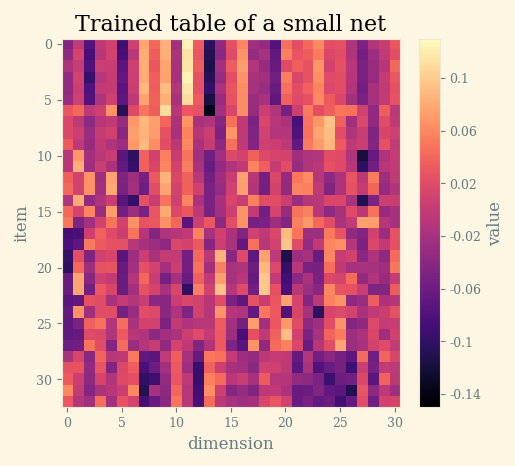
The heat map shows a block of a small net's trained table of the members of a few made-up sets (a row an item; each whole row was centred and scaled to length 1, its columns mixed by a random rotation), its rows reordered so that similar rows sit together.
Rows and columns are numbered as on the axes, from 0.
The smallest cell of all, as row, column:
6, 13
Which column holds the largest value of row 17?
20
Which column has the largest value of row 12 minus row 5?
2
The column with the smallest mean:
5
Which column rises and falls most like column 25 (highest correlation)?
24
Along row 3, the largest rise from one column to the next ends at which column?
11
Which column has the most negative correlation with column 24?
10
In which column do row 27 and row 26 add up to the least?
16
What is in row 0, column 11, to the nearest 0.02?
0.12
